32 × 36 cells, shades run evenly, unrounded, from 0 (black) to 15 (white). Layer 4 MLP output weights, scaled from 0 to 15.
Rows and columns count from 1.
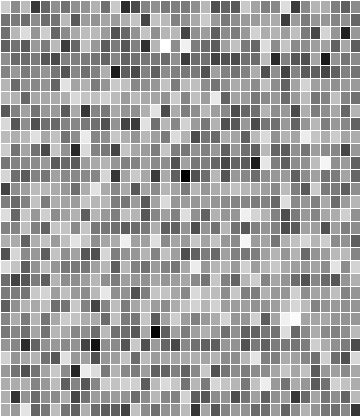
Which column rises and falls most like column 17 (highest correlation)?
24
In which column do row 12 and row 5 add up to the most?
27
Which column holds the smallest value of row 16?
15
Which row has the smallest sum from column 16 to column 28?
5
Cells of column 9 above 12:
3
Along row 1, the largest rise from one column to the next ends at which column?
25
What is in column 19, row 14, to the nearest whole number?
0
